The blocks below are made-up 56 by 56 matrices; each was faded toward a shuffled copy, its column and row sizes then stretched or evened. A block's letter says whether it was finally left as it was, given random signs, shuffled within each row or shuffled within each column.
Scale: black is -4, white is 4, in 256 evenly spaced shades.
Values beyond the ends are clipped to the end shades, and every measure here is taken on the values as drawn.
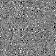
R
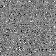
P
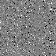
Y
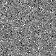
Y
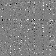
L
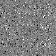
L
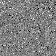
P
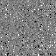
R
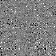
L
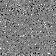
P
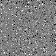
Y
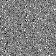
Y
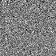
P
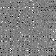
R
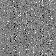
Y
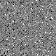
Y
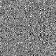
R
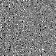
L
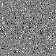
L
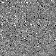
L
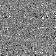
L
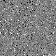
P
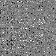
L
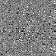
R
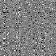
R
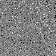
Y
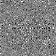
R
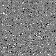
P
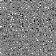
R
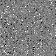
Y
